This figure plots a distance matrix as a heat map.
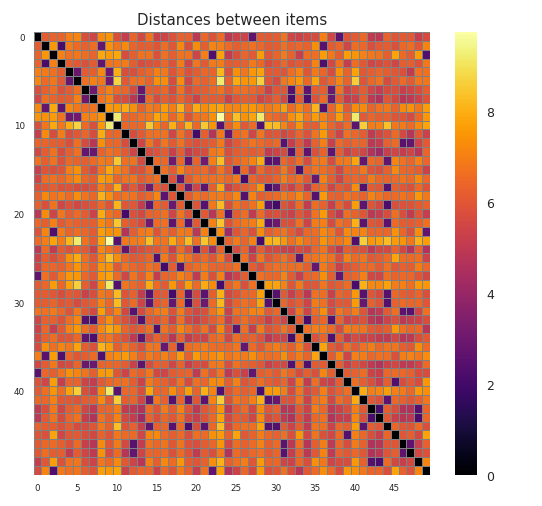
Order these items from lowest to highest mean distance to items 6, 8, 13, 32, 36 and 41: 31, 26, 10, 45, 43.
43, 45, 31, 26, 10
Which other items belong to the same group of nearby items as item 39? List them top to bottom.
45
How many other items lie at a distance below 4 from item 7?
5
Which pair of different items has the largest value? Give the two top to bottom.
9, 23
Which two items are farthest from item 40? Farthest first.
9, 5
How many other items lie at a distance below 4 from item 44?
7
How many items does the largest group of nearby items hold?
8
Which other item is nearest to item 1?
3
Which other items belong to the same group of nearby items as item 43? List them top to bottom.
42, 48
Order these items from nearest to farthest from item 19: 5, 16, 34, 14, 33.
14, 34, 5, 16, 33
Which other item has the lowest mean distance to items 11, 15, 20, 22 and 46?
24
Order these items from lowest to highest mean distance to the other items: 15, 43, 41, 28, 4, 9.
43, 41, 15, 4, 28, 9
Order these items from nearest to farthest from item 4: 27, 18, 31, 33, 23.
31, 18, 33, 27, 23
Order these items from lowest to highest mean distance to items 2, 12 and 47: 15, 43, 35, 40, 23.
43, 15, 35, 40, 23
